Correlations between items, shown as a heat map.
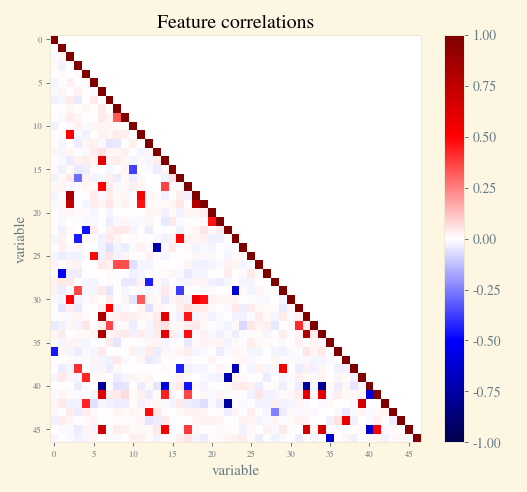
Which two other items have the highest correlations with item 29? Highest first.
38, 3
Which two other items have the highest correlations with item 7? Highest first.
31, 33
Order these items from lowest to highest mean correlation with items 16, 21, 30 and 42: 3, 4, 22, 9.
22, 3, 9, 4
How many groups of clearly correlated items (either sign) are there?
15
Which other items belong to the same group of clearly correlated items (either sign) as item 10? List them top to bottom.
15
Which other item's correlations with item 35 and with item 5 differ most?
46
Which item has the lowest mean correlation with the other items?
40
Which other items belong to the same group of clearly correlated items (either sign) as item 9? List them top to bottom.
8, 26
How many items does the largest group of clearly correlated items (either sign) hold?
8
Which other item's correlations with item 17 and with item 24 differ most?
13
